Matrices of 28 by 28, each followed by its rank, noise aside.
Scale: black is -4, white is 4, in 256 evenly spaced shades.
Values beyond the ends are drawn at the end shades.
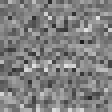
eight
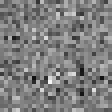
five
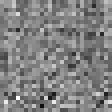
seven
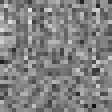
six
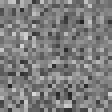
five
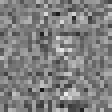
six
